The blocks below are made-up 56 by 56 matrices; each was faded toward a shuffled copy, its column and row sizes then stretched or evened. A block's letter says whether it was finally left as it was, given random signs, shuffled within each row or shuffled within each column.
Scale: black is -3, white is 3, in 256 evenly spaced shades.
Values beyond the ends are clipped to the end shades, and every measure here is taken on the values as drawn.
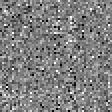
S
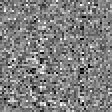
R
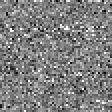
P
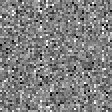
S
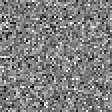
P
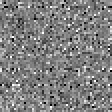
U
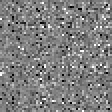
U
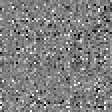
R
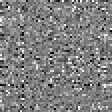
R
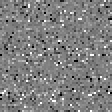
P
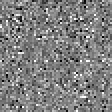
U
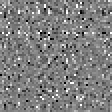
R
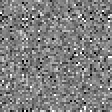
R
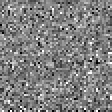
U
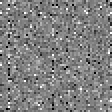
S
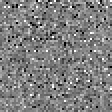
P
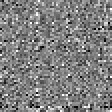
R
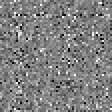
U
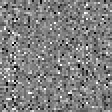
S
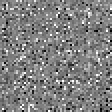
U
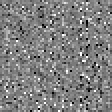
S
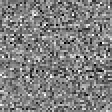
P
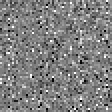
S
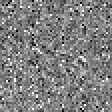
S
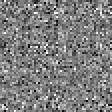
U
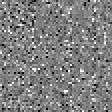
S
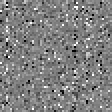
S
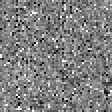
S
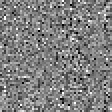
S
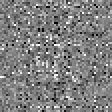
R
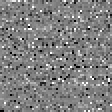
P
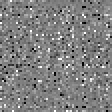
U
